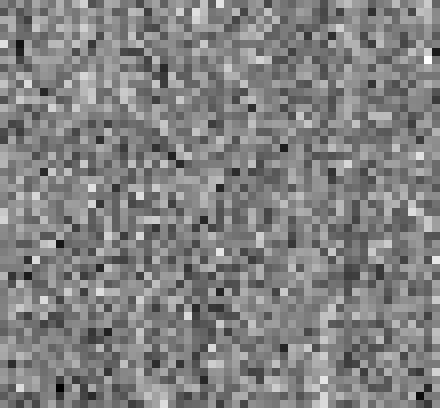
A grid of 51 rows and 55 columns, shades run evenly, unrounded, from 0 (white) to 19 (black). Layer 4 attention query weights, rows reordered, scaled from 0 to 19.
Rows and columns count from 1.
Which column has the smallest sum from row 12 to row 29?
11
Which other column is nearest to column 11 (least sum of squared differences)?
44
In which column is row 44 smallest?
27
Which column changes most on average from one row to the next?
20
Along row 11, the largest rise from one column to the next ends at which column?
21
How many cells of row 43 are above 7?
49
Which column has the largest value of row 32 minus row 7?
31
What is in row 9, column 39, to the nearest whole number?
8
